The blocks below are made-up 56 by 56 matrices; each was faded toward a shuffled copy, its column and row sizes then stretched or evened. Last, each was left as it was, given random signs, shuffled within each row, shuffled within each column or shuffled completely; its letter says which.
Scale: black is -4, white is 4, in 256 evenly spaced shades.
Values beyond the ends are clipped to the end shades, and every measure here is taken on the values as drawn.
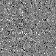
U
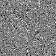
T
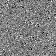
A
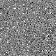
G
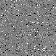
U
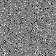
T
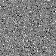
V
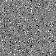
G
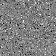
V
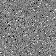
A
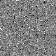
T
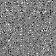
G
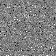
V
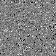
G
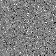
T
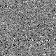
V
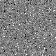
T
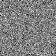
V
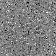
T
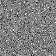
T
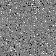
T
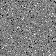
A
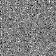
G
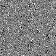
T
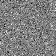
A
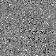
G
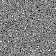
V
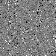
T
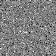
V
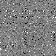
U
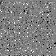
U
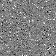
T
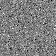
A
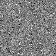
T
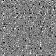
U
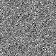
T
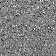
V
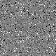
U
